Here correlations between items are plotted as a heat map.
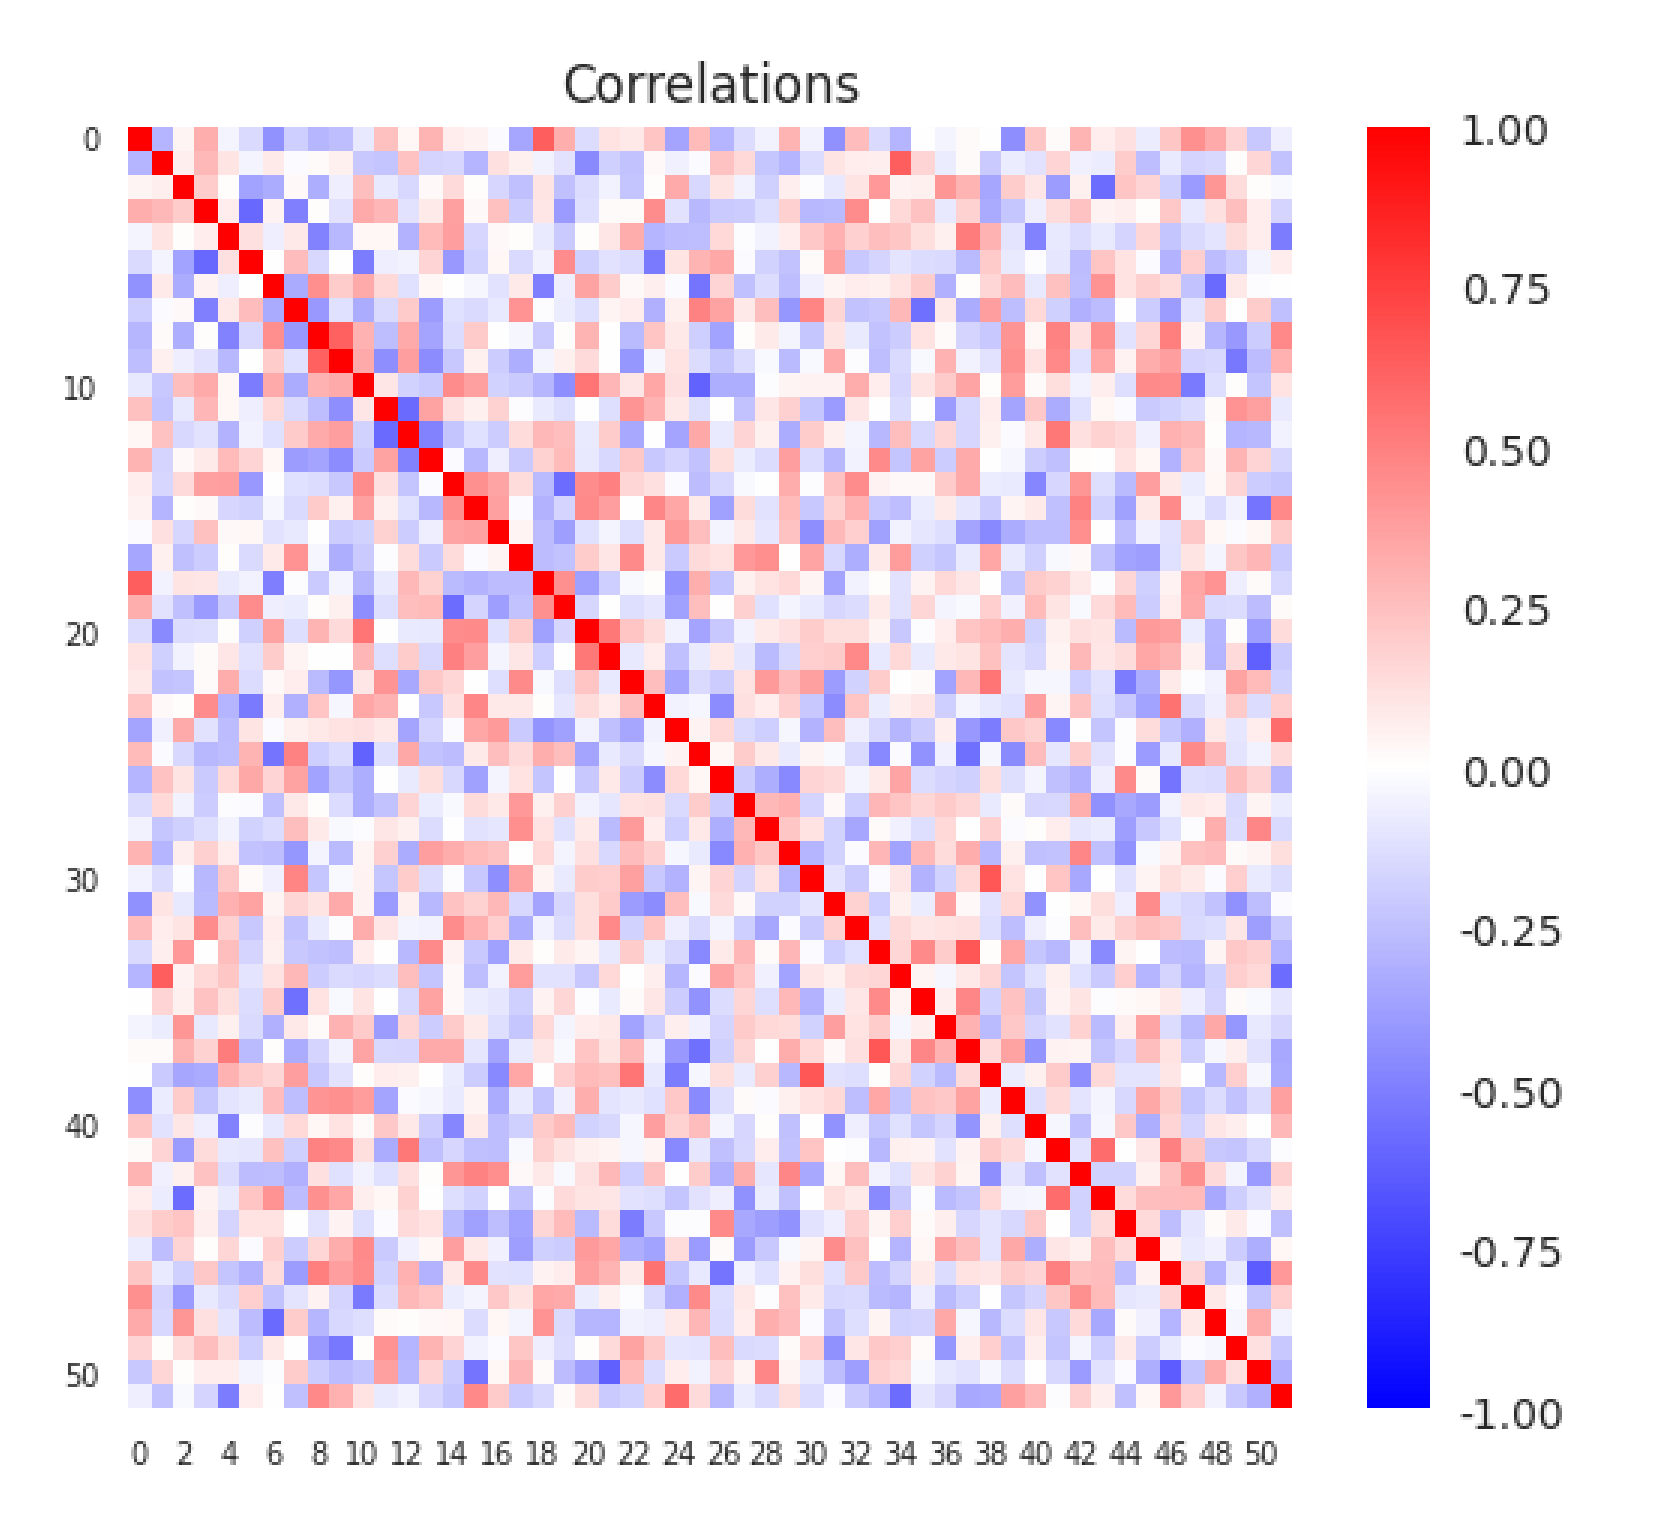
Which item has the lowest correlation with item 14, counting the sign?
19
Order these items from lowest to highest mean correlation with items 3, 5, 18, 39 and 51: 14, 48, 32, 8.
14, 32, 48, 8
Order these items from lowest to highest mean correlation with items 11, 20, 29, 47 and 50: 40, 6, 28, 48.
40, 6, 48, 28
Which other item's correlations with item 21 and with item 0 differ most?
18
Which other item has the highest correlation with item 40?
23
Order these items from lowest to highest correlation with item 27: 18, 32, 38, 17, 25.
32, 38, 18, 25, 17
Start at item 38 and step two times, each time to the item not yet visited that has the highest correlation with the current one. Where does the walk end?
7
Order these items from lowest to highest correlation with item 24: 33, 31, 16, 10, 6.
33, 6, 10, 31, 16
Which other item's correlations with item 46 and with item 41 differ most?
15
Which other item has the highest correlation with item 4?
37
